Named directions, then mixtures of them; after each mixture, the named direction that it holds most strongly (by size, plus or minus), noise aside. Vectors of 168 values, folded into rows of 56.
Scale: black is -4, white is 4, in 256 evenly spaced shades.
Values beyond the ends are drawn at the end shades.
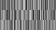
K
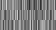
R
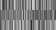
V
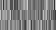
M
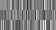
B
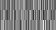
K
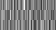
K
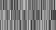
M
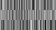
V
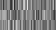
M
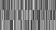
K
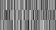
K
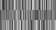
V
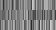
V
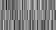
R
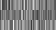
V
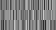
K
